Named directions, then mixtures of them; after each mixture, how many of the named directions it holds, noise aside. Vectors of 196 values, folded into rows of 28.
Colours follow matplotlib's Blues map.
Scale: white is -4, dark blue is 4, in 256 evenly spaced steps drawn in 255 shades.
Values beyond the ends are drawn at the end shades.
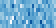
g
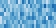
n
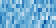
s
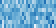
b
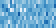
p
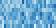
two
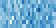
two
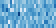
one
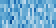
three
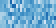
three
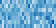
one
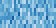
four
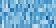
three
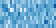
one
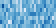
four
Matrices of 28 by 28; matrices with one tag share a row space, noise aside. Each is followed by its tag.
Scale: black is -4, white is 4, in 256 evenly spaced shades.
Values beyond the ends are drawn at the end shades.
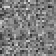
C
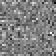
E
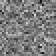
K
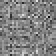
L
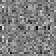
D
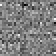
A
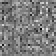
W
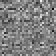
W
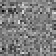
A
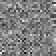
A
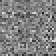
E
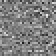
W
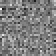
A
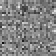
A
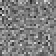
D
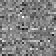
A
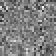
K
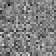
C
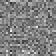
L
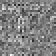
A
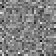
K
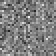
C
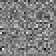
D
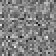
D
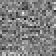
A
